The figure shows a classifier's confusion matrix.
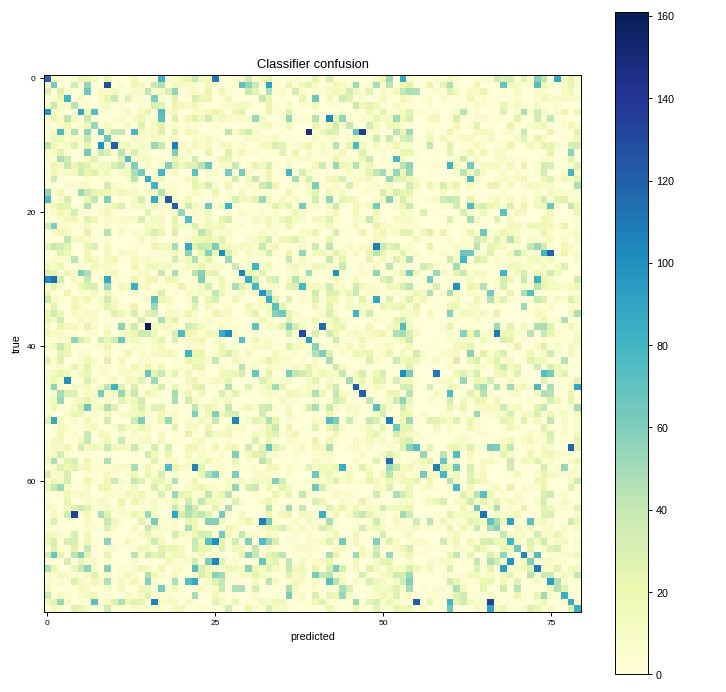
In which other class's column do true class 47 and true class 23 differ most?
60
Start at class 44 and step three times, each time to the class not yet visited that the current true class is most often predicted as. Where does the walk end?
1
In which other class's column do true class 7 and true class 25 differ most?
49
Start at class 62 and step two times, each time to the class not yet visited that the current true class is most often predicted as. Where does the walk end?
4
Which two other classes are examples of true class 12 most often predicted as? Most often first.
52, 2
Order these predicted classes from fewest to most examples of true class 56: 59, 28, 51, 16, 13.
13, 16, 51, 59, 28
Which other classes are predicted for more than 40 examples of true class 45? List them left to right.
3, 16, 62
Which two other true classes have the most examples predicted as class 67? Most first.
38, 55
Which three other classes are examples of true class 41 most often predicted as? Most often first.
21, 63, 40
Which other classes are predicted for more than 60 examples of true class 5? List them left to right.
0, 7, 17
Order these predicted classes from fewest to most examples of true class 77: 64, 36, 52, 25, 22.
64, 25, 52, 22, 36
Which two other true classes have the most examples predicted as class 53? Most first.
44, 0
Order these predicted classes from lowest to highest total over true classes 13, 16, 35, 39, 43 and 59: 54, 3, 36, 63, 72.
72, 36, 3, 63, 54
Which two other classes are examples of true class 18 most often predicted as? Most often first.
16, 0
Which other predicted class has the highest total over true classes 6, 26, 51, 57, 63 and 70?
75
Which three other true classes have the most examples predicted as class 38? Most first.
31, 19, 26
